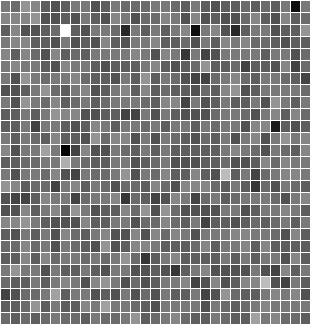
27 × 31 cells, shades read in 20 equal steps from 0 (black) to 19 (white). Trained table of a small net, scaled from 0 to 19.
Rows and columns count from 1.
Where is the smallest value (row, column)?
13, 7
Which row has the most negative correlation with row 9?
16
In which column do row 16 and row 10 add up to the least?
26
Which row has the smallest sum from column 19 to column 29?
3
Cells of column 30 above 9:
5
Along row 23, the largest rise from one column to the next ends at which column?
29
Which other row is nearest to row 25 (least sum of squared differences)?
18
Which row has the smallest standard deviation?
27
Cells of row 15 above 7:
21
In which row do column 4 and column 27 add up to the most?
24
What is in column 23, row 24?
6
